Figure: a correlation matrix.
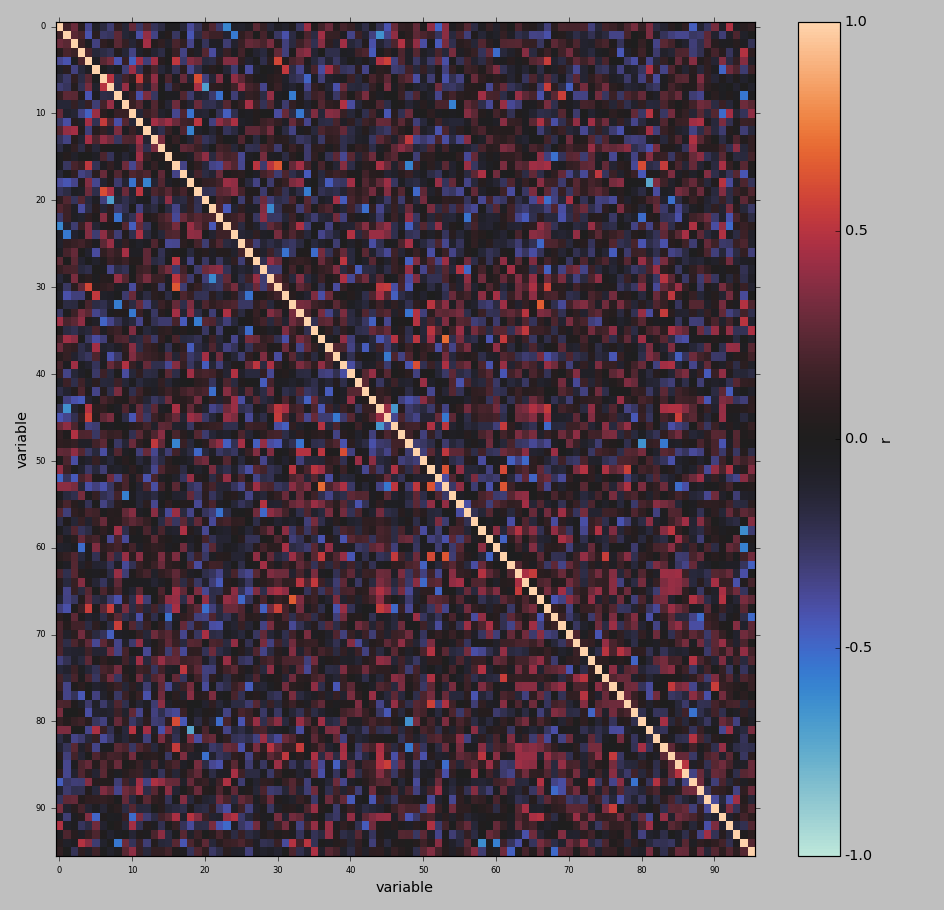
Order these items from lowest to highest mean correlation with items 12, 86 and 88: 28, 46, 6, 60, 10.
60, 46, 28, 10, 6
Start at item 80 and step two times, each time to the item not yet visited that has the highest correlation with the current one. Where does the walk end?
30
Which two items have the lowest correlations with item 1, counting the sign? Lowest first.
44, 24
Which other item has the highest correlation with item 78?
51
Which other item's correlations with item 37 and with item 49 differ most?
33
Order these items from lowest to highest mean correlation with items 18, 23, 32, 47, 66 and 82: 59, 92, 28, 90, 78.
92, 59, 90, 78, 28
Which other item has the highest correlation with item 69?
8
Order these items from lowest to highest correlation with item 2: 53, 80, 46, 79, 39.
79, 80, 46, 53, 39
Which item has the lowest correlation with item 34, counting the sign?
19
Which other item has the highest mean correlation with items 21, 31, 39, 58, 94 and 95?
84
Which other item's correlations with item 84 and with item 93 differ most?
64
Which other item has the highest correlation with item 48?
13
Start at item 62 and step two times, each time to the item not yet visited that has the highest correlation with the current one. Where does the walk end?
55
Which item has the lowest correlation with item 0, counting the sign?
23
